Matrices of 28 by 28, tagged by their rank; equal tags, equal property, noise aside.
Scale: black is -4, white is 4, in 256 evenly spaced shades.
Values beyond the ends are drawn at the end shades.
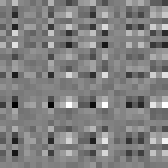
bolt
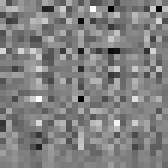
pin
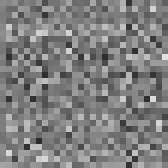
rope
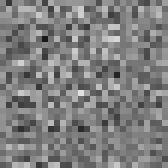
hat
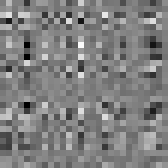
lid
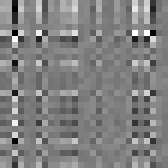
bolt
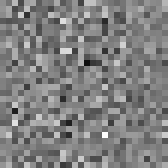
rope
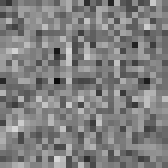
rope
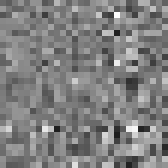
pin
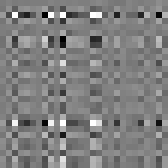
bolt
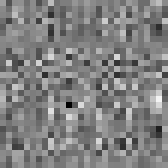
hat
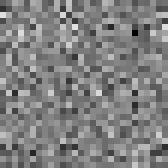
hat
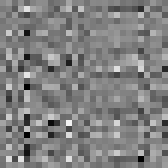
pin
